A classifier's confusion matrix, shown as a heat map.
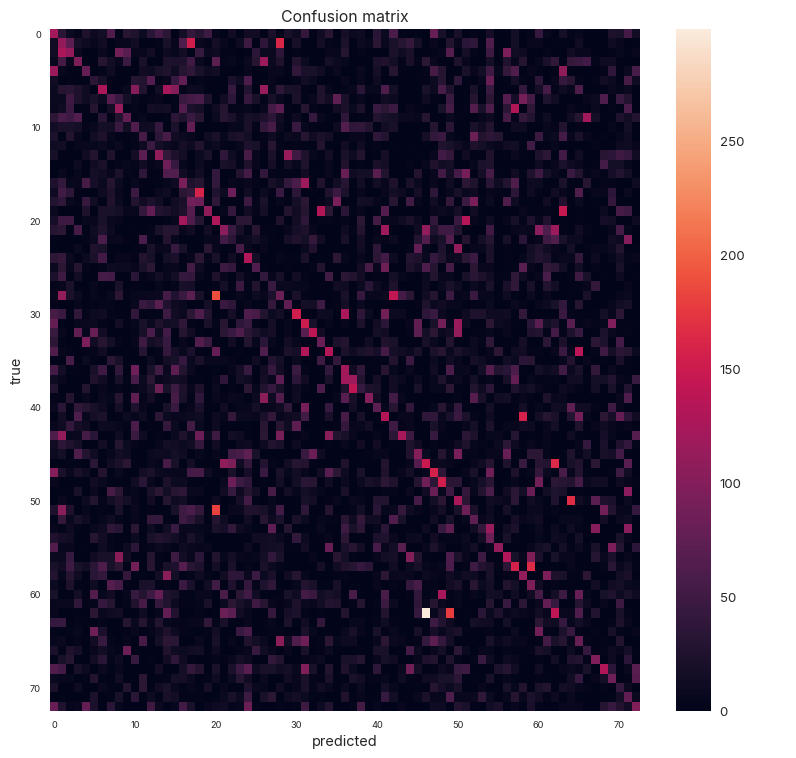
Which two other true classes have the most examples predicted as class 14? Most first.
6, 58
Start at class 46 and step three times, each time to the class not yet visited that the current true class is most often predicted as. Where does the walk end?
71
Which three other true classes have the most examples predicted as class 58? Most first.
41, 7, 25
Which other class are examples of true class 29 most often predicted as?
13
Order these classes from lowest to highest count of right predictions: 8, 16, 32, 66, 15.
66, 15, 16, 8, 32
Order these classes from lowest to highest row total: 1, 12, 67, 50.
12, 67, 50, 1
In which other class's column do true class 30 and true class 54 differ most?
36
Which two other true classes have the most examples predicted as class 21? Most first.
46, 62
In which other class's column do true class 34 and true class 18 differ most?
65
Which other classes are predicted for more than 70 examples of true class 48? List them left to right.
22, 46, 60
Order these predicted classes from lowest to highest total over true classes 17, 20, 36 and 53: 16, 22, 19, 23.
19, 23, 22, 16
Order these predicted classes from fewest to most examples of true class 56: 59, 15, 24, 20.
24, 20, 15, 59
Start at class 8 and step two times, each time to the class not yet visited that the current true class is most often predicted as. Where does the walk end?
59
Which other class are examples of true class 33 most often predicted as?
4
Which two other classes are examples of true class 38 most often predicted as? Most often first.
37, 13
